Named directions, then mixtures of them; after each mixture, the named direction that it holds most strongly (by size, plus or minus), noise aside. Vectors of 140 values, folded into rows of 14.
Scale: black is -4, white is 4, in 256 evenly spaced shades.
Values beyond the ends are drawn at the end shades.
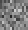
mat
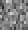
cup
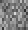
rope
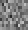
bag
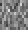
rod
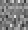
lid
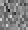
bag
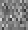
rope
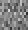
rod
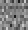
lid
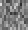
rod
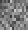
mat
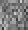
rope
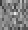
rope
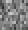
cup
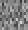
bag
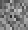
mat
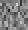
rod
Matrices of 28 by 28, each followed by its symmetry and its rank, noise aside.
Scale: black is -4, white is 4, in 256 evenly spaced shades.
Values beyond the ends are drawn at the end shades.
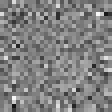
symmetric, rank eight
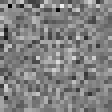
no symmetry, rank six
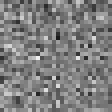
antisymmetric, rank six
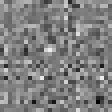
no symmetry, rank six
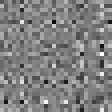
no symmetry, rank four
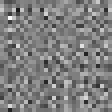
antisymmetric, rank six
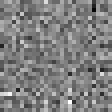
antisymmetric, rank six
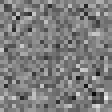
symmetric, rank eight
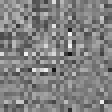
symmetric, rank four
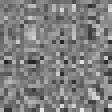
no symmetry, rank four
